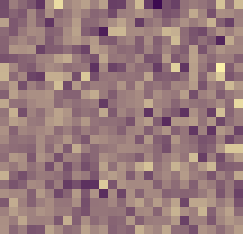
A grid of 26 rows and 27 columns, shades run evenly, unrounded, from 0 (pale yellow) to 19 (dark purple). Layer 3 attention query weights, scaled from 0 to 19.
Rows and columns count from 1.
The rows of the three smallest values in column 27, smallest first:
12, 17, 1
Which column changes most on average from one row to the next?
25
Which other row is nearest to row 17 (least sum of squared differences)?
10
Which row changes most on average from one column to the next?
8
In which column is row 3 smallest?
24
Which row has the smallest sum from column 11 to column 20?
19
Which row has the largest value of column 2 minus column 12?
21
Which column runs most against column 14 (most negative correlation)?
6
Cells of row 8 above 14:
4
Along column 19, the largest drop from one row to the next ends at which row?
15
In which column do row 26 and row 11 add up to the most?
22
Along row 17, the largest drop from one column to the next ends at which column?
9
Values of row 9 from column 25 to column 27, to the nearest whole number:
3 13 11
